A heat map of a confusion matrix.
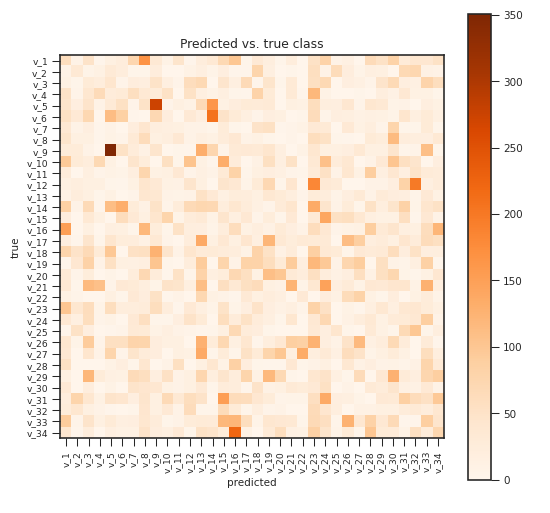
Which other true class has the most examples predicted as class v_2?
v_31
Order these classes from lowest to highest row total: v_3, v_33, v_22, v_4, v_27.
v_22, v_4, v_3, v_27, v_33
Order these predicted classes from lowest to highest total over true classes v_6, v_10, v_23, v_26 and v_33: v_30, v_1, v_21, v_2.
v_2, v_21, v_30, v_1
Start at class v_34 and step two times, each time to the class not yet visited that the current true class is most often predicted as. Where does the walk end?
v_1
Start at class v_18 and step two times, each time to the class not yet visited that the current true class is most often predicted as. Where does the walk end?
v_5
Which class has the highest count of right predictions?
v_21
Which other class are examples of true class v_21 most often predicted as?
v_24
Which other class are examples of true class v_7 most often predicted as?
v_30
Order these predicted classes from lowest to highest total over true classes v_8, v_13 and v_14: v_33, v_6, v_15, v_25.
v_25, v_15, v_33, v_6
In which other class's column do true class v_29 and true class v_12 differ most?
v_32
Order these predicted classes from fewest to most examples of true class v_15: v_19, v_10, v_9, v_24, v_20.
v_20, v_19, v_9, v_10, v_24
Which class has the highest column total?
v_23
